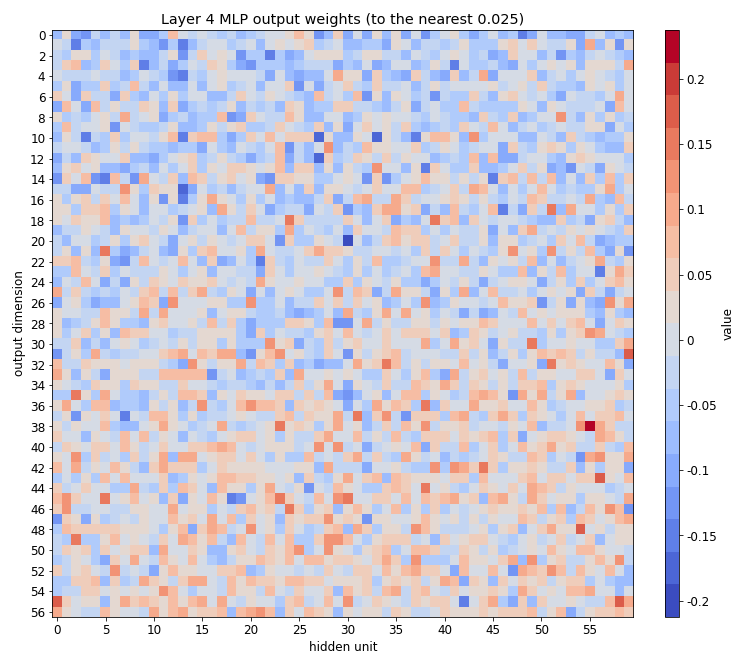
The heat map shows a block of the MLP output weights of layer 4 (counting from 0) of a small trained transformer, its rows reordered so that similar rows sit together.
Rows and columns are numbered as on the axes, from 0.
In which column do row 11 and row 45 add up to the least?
18
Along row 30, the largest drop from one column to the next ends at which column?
50
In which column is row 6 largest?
58
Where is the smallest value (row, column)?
20, 30
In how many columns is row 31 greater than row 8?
36
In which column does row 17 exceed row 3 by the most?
41
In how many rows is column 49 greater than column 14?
28
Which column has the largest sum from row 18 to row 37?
38
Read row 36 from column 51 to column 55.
-0.05 -0.025 0 0 0.025
